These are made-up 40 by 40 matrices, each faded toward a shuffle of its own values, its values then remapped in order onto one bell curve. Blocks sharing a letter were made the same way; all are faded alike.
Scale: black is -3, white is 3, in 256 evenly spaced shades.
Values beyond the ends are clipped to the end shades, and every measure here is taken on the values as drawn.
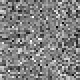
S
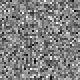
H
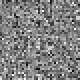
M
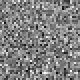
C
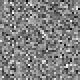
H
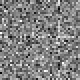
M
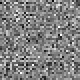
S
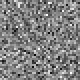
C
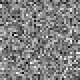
H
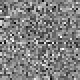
M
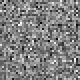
C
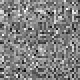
S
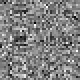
S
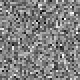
C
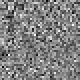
C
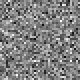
M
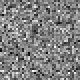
C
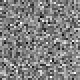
C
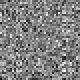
S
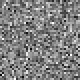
H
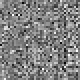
S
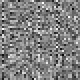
S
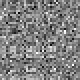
S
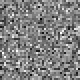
M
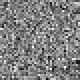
H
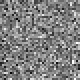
H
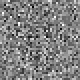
M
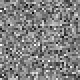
H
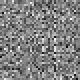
S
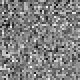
M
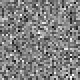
H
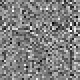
S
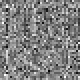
S
